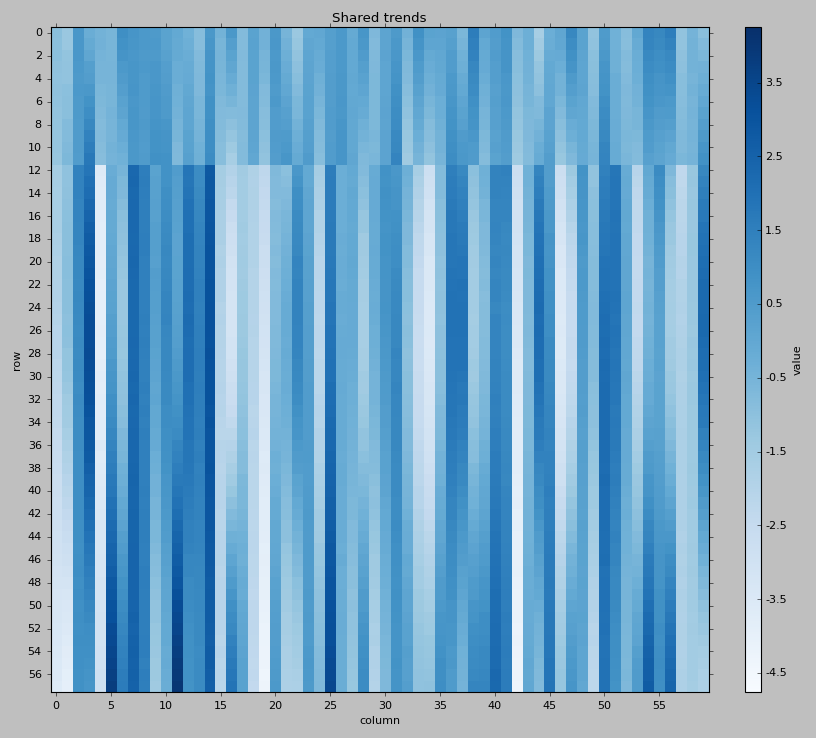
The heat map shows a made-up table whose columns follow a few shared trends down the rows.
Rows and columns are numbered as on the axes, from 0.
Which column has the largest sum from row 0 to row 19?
14
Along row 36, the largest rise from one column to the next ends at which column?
5
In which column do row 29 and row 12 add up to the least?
4
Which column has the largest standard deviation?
16
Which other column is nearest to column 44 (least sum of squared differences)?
37
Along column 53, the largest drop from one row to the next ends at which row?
12
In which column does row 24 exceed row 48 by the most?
59
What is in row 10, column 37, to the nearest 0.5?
0.5
